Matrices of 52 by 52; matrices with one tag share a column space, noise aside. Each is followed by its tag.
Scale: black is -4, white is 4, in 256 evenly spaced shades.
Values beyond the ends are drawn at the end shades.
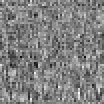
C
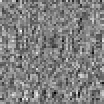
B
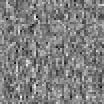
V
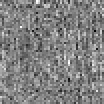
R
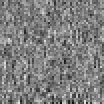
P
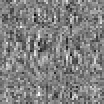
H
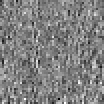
P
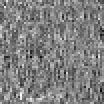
C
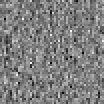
B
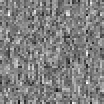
P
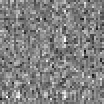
B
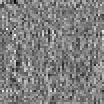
R
